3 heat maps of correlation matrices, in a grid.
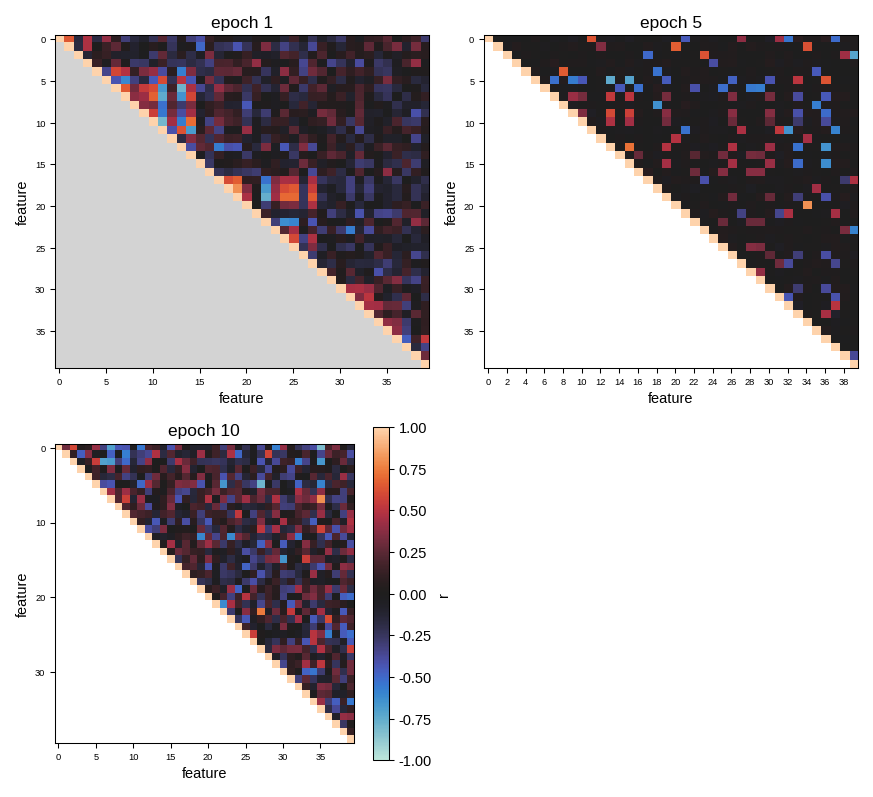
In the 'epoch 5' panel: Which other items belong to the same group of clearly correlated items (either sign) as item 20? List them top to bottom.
1, 12, 34
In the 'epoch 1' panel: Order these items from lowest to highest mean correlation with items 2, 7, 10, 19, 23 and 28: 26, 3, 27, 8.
26, 3, 8, 27
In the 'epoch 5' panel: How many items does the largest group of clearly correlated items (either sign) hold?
11
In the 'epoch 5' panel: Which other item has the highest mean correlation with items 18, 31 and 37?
35
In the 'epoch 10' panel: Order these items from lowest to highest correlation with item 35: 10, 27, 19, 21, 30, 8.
30, 21, 10, 19, 8, 27
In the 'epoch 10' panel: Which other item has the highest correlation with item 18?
5
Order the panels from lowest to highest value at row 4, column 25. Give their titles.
epoch 10, epoch 5, epoch 1
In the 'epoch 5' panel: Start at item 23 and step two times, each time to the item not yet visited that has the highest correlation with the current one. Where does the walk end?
38
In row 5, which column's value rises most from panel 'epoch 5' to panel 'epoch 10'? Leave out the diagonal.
13
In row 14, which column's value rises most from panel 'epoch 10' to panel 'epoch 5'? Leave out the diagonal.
25
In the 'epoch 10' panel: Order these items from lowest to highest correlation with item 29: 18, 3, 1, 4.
1, 4, 3, 18
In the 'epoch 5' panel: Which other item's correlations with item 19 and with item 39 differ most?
2
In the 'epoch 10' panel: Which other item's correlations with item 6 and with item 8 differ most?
38
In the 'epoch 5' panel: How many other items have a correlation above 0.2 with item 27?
3
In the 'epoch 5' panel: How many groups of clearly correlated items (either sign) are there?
7
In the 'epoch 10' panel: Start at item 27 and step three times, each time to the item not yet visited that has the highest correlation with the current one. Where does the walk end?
12
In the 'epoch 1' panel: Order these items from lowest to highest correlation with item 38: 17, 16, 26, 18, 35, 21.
26, 18, 17, 35, 16, 21
